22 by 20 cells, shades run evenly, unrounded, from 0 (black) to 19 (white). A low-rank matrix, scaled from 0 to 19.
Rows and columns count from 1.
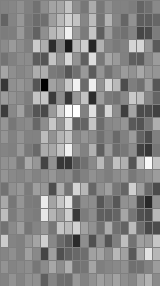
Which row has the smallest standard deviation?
14
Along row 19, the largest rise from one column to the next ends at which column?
11
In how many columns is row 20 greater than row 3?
10
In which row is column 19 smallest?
16
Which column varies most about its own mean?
9
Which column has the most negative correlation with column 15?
6
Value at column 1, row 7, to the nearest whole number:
4
